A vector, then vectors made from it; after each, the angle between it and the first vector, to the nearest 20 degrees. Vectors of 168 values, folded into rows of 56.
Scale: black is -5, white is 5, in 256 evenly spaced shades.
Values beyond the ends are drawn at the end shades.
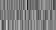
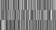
140 degrees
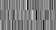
60 degrees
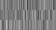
20 degrees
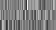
160 degrees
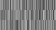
100 degrees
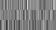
160 degrees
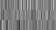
140 degrees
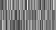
140 degrees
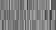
60 degrees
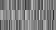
100 degrees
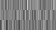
160 degrees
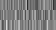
20 degrees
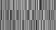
100 degrees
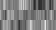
100 degrees
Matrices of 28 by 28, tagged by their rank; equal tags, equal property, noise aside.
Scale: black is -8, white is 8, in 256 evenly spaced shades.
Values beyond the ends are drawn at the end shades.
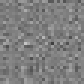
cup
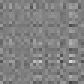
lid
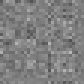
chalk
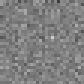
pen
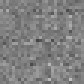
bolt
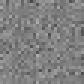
pen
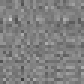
chalk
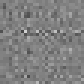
cup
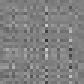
lid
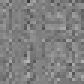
cup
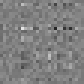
lid
